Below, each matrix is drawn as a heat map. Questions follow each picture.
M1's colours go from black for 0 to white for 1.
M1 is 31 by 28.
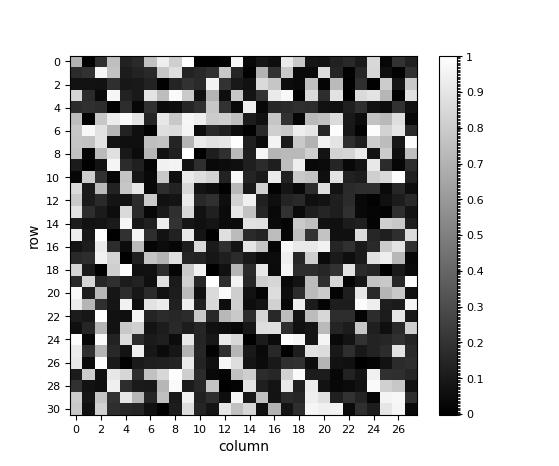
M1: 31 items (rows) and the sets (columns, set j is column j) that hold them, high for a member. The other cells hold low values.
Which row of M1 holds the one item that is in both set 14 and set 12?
30
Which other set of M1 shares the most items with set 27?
16
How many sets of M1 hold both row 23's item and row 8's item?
5
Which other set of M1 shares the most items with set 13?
9
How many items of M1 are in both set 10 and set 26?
4
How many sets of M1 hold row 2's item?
7
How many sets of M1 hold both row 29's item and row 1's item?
4
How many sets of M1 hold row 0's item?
10
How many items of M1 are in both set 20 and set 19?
8
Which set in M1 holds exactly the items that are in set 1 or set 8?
24
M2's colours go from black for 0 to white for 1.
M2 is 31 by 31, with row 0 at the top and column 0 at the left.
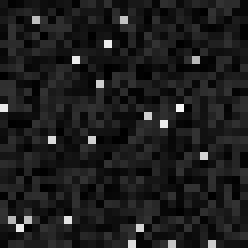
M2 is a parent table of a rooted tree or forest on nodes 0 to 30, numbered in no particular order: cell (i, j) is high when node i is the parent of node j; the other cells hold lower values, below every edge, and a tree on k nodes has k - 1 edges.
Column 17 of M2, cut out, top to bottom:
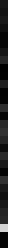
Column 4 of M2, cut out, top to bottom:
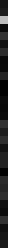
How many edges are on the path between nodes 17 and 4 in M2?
3
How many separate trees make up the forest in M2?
10
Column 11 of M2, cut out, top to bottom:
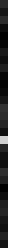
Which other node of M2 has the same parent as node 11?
6
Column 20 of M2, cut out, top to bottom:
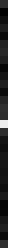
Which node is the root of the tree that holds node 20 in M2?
28
